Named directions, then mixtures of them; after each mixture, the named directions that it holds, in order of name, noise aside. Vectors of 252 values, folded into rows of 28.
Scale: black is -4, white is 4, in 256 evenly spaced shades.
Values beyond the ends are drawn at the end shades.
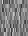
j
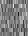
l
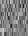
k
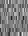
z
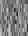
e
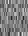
z.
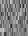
k.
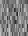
e.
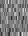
z.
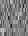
k.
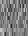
e, k.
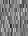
j, k.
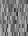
e.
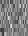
k.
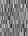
k, l.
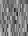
e.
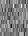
k, l.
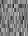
l, z.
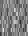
e, k.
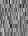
j, k.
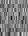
z.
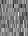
l.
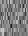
k.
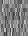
j.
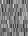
j, l.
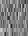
e, k.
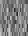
e.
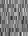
z.
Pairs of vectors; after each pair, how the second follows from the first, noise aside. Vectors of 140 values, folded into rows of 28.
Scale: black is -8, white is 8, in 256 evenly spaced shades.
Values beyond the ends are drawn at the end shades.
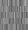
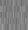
reversed, shrunk.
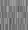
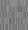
shrunk.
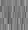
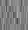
wrapped around, negated.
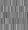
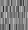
negated, scaled up.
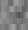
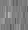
reversed, negated, partly zeroed.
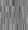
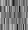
scaled up.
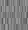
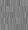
shrunk.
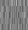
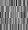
negated, scaled up.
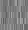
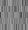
wrapped around, negated.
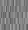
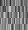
wrapped around, negated, scaled up.
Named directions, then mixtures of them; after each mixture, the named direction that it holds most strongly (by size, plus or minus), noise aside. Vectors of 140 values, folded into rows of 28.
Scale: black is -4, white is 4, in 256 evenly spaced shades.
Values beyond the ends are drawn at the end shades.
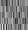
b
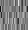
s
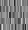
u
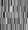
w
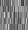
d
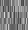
d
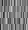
w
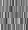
w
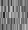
w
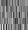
b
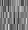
d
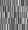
d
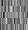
w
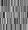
w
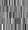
u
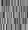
b
